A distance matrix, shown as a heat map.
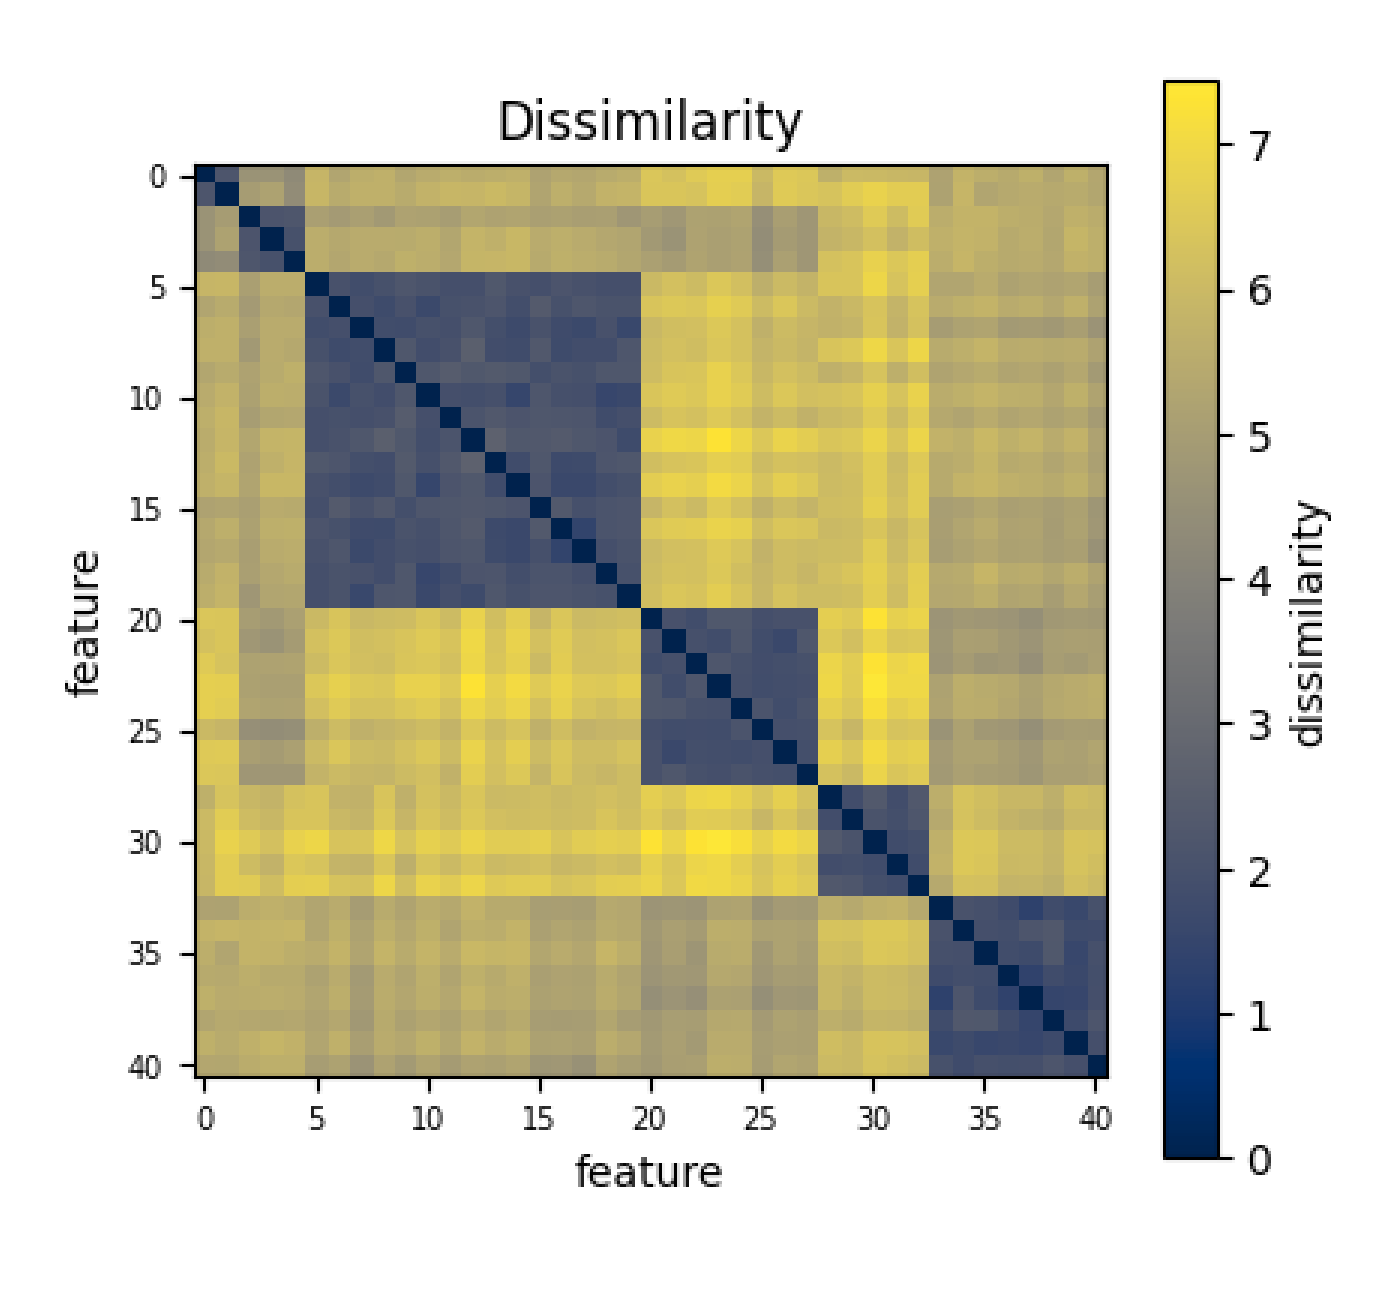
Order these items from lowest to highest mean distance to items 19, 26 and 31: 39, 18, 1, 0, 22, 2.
18, 22, 2, 39, 0, 1
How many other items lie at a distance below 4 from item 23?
7
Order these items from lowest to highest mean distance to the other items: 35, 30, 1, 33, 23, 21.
33, 35, 21, 23, 1, 30
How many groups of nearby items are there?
6
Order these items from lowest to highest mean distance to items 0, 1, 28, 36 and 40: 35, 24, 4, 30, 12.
35, 4, 30, 12, 24
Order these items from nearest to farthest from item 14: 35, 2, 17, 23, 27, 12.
17, 12, 2, 35, 27, 23
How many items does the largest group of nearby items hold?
15
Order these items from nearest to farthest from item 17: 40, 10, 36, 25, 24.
10, 40, 36, 25, 24
